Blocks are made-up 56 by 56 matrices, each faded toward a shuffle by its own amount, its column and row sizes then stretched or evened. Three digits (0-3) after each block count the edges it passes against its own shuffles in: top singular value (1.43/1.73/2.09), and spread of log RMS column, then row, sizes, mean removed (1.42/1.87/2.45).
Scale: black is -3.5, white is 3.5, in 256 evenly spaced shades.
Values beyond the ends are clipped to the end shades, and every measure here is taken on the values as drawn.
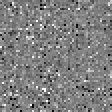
0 2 1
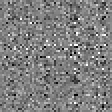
2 2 2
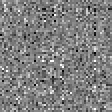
2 2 0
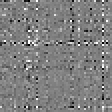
2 3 3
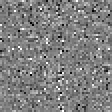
0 2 1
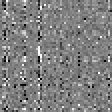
3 3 1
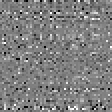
2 0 3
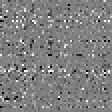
0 2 3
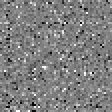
0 1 1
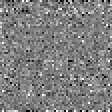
2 1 3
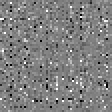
0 3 1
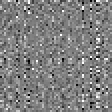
3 3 1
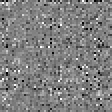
1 2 2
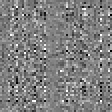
3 3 2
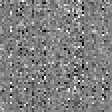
0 3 1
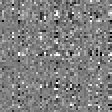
3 3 2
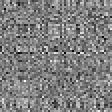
3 0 2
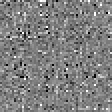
1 2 2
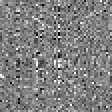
3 2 0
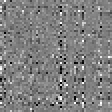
3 3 2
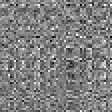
3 2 2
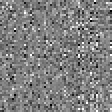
2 3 0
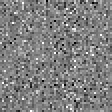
0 2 0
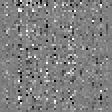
0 3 2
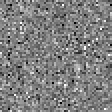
0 1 0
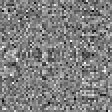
2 1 0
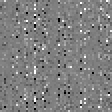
0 3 0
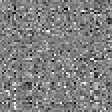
3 2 2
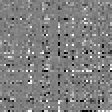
1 3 3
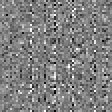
3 3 0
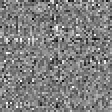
1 1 2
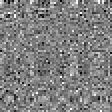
3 1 1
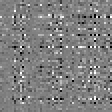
3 3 3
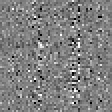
2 3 1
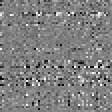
2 2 3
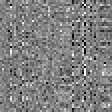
3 3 0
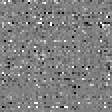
0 2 3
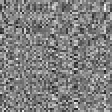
3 3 0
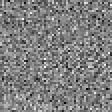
2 0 0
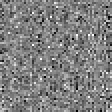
2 1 0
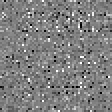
0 1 2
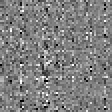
0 3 1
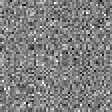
3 0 0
